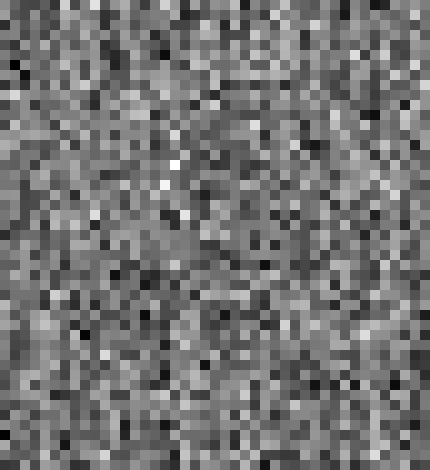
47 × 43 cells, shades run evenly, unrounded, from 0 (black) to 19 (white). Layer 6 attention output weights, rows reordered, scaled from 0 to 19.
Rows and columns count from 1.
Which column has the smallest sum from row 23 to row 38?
17
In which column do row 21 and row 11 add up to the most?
22
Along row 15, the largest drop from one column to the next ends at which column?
31
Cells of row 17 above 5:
39
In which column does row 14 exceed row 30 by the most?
18
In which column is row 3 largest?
32
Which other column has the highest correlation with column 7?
24
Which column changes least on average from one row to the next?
3
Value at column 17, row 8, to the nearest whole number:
12
